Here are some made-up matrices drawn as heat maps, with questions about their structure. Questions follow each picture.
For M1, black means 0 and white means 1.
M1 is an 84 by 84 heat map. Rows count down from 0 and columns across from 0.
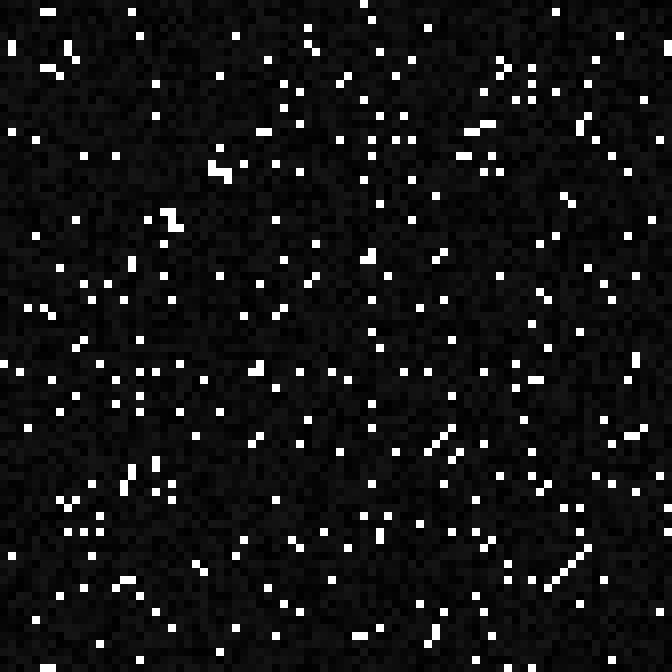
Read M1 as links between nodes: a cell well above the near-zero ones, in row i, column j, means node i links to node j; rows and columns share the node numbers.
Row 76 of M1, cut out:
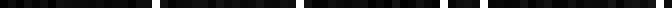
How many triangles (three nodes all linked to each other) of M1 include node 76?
2
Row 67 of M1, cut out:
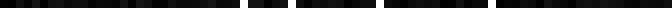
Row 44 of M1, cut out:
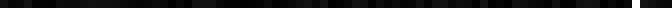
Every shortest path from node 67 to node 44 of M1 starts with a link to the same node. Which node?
node 61
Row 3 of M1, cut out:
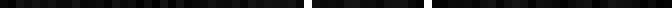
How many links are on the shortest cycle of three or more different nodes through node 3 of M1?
6
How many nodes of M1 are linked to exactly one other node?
10
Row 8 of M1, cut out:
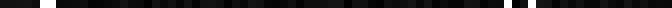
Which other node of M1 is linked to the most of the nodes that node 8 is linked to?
node 83
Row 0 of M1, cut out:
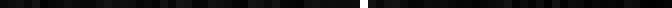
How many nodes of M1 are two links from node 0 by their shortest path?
5
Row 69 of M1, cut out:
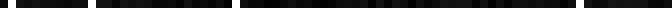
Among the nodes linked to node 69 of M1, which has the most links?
node 72
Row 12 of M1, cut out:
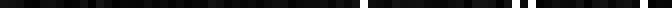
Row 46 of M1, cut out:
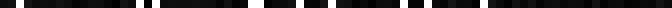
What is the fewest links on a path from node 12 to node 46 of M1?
3
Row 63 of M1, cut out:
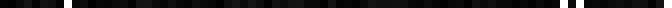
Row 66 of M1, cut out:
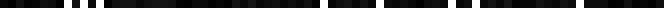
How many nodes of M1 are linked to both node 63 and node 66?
3
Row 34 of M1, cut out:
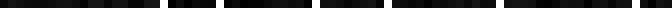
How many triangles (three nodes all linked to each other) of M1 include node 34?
0
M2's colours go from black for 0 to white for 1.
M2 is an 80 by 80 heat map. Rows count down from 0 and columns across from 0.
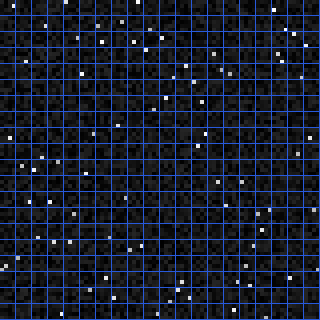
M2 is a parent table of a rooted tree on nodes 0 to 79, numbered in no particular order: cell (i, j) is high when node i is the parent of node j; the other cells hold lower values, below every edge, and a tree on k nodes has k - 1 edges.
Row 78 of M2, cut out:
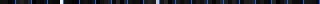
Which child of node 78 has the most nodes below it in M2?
15
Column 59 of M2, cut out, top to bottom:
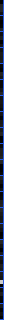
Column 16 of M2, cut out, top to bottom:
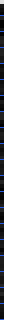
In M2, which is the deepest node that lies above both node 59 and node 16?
52
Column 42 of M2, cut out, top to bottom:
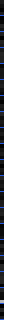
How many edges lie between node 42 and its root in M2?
8
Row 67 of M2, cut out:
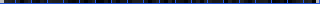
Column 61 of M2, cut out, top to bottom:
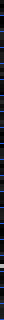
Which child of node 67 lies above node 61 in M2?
79
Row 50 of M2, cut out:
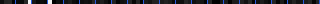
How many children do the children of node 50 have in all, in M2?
3
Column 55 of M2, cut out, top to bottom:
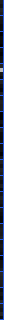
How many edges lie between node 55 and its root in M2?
7
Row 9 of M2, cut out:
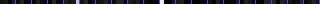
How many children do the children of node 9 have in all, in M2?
3
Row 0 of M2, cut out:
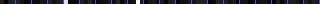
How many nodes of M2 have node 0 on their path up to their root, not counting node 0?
7
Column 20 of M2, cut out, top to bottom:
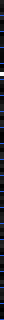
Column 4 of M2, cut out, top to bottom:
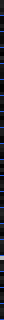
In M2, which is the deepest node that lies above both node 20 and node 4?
53
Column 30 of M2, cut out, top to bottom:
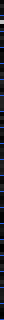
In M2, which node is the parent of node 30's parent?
41
